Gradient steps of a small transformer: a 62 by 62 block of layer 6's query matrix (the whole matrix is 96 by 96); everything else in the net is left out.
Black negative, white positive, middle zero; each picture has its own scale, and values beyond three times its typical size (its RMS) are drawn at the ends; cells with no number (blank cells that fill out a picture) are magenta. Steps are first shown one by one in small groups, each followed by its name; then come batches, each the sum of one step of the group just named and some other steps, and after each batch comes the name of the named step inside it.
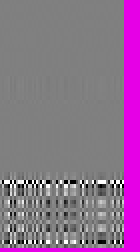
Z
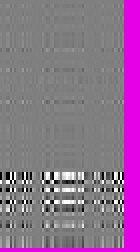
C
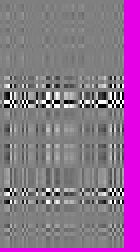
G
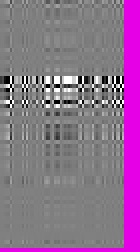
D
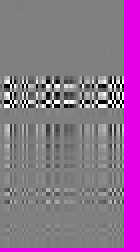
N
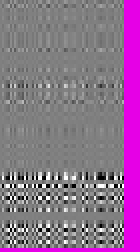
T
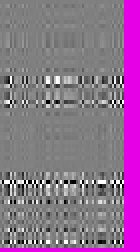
Z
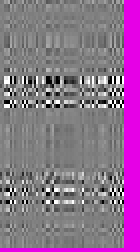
N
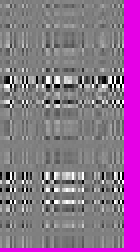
C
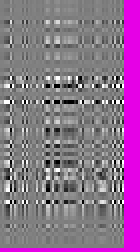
D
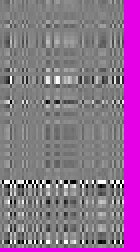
Z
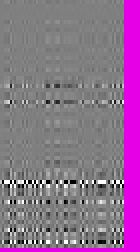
Z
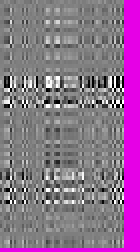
C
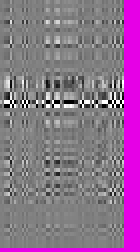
G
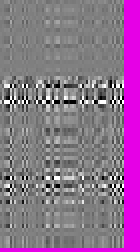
G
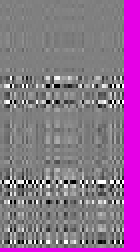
Z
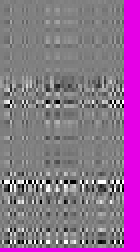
Z
